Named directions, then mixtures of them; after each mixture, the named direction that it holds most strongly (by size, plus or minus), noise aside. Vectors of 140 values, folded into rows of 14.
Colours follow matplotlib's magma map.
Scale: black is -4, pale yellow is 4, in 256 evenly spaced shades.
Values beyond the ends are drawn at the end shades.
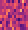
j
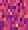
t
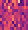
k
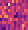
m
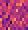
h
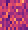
h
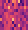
k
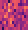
k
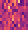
k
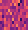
t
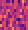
j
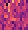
k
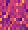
h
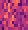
k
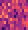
m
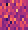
h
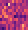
m
